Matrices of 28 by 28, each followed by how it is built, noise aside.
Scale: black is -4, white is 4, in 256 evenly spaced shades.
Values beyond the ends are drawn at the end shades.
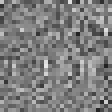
low rank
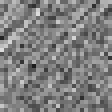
Hankel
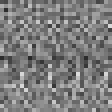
repeating columns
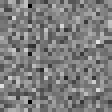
repeating rows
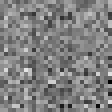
low rank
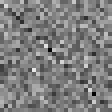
diagonal
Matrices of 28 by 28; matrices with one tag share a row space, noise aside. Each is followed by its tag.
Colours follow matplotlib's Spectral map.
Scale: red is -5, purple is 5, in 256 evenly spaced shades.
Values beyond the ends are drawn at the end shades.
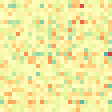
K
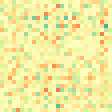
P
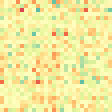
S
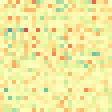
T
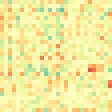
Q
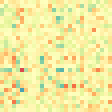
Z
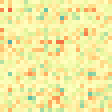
Q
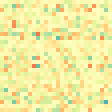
P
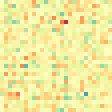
T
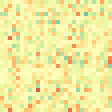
K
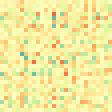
S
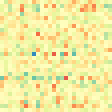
S
